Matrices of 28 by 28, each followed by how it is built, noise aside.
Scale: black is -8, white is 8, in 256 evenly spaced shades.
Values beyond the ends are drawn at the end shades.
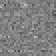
uneven rows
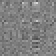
low rank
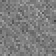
Toeplitz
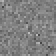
banded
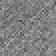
Hankel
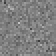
banded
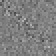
banded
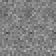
repeating columns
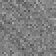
Toeplitz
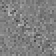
banded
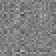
low rank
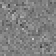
banded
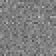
uneven rows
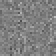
uneven columns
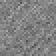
Hankel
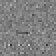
uneven rows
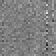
uneven columns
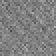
Toeplitz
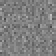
low rank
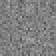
low rank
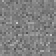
uneven rows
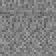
repeating columns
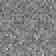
repeating columns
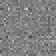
low rank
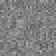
low rank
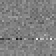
uneven rows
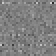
uneven rows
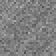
Hankel
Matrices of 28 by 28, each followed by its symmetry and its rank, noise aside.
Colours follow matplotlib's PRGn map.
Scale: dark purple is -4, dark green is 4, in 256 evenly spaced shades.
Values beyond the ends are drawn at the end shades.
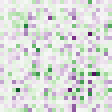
no symmetry, rank six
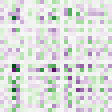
no symmetry, rank three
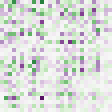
no symmetry, rank four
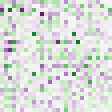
no symmetry, rank six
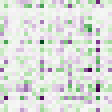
no symmetry, rank three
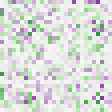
antisymmetric, rank four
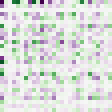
no symmetry, rank three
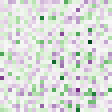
no symmetry, rank six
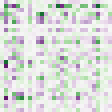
no symmetry, rank three
